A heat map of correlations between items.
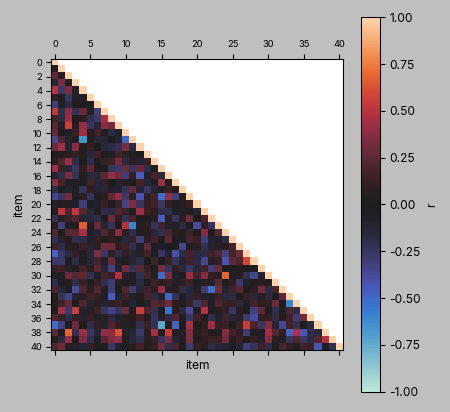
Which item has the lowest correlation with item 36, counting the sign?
28
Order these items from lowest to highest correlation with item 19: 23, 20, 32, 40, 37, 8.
40, 32, 23, 20, 8, 37
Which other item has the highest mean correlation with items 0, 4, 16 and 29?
38
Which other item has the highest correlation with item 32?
15
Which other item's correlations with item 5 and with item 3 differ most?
21
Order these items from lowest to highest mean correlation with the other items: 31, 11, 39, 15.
11, 15, 31, 39
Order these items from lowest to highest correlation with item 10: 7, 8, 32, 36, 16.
16, 8, 7, 36, 32
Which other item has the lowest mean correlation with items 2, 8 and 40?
33
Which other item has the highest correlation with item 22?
37
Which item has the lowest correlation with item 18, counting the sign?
26
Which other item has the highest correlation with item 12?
35
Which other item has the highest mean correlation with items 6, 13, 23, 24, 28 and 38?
4
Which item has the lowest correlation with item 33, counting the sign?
34
